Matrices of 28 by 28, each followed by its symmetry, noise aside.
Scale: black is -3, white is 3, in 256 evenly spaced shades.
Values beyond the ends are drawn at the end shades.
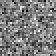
antisymmetric.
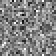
mirrored top to bottom.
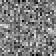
same after a half turn.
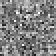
mirrored left to right.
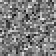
same after a half turn.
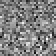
mirrored left to right.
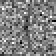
mirrored top to bottom.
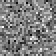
antisymmetric.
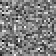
mirrored top to bottom.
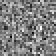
mirrored top to bottom.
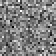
antisymmetric.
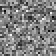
antisymmetric.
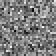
no symmetry.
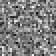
mirrored left to right.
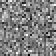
no symmetry.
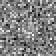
symmetric.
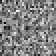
mirrored top to bottom.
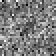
same after a half turn.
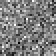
symmetric.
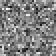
mirrored left to right.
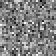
same after a half turn.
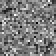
same after a half turn.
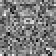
mirrored left to right.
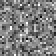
mirrored top to bottom.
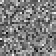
symmetric.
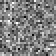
no symmetry.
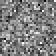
symmetric.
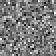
symmetric.
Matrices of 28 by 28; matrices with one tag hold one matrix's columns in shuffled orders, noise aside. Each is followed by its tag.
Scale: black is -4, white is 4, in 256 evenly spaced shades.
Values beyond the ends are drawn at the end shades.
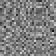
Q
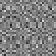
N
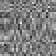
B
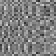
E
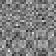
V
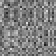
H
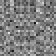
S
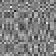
B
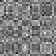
E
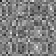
E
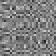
N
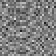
Q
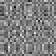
E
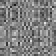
H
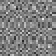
N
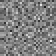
Q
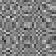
N
